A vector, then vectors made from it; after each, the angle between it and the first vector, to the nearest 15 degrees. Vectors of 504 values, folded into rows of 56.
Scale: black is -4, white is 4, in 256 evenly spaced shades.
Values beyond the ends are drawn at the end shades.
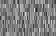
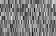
120 degrees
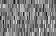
30 degrees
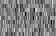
150 degrees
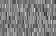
45 degrees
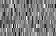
90 degrees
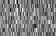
75 degrees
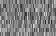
135 degrees
